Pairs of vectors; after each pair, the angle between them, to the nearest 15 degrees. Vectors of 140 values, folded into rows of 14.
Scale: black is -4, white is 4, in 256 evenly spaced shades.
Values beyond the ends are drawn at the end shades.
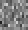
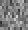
60 degrees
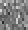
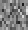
105 degrees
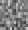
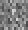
120 degrees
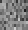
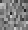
30 degrees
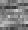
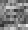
150 degrees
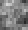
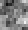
165 degrees
